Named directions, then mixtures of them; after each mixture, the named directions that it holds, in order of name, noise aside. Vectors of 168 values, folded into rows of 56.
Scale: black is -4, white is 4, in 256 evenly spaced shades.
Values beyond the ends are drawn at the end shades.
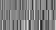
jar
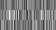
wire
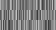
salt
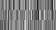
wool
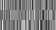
jar.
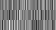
salt, wire, wool.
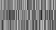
jar, wire.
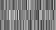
jar, wire, wool.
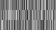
jar, wire, wool.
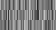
salt, wool.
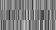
jar, wire.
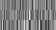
jar, salt.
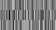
jar, wire.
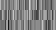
salt, wool.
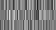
wire, wool.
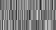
salt.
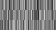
wool.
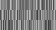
salt.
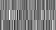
salt, wire.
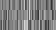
jar, salt, wool.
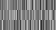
jar, wire.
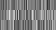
wire.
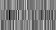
wire.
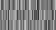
salt, wool.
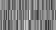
jar, salt, wool.
